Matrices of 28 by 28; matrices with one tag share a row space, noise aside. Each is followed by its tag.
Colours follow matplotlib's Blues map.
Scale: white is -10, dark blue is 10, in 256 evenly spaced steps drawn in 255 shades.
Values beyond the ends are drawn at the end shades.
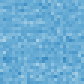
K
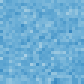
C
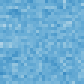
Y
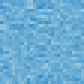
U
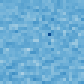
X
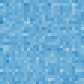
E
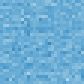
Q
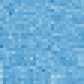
C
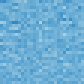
Y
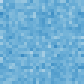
C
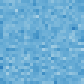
X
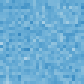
E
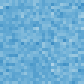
X
